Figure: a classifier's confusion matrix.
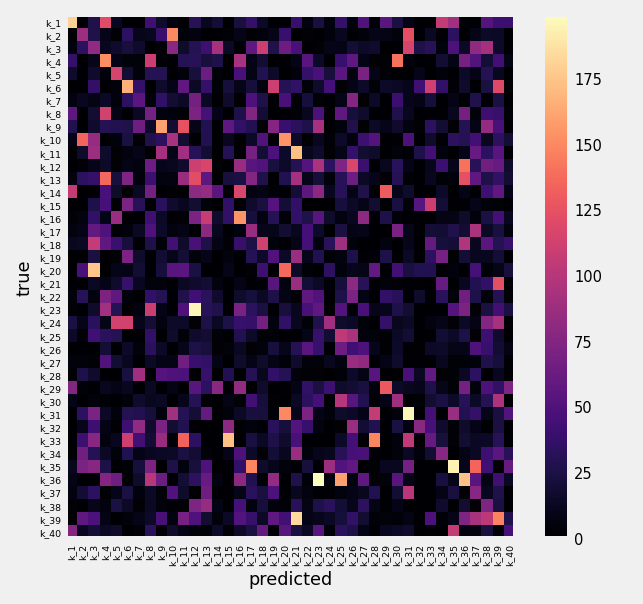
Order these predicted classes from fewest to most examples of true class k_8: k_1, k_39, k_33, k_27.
k_33, k_27, k_39, k_1
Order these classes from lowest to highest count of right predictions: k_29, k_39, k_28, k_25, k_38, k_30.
k_28, k_38, k_30, k_25, k_29, k_39
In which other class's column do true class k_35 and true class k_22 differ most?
k_17
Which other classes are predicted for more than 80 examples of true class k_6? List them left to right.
k_19, k_33, k_39
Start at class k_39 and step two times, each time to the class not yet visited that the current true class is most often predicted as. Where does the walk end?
k_26
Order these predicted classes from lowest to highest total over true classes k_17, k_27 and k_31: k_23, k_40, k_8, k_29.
k_29, k_23, k_40, k_8
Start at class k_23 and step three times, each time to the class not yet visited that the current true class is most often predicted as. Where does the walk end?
k_25
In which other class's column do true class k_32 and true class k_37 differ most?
k_31
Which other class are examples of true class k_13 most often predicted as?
k_4
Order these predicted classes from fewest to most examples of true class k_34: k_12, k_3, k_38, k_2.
k_12, k_3, k_38, k_2
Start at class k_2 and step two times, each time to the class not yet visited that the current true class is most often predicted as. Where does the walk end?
k_20
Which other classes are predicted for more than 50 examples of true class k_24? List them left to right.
k_5, k_6, k_18, k_38, k_39
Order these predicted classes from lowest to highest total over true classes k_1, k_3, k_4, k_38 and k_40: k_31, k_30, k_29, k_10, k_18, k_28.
k_28, k_29, k_10, k_31, k_30, k_18
